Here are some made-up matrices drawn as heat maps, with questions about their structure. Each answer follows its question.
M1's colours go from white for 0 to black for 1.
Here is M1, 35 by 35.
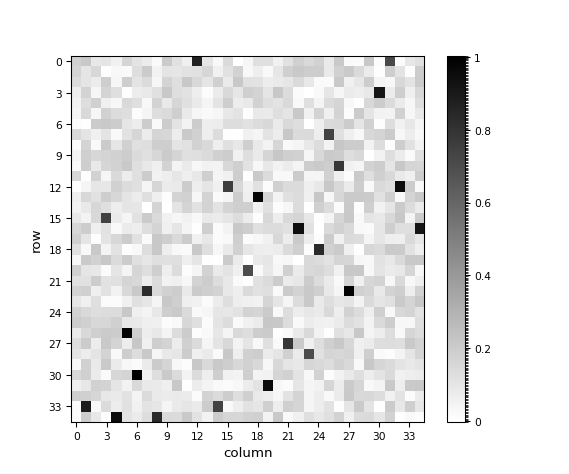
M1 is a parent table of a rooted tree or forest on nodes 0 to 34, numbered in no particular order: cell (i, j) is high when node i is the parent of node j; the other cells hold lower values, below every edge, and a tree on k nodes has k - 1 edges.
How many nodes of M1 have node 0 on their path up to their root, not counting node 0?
8
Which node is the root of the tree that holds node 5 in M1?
10
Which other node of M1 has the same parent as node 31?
12
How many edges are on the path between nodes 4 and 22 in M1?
3
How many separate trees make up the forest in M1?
11
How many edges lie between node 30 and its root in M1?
4
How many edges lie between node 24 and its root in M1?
2
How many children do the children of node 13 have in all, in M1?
1
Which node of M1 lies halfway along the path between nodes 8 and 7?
16
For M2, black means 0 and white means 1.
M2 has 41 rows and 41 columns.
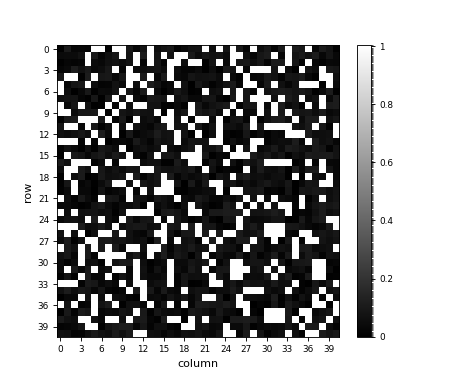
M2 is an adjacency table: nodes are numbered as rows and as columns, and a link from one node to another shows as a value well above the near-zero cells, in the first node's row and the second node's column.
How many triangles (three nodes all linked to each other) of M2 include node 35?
6
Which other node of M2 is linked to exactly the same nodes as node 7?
node 3
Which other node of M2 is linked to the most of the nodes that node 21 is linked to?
node 5
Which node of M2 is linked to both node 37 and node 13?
node 36
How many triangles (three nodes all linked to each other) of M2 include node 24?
8
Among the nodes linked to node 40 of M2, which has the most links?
node 11
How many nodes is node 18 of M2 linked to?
7
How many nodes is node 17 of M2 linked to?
8
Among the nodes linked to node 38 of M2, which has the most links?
node 16
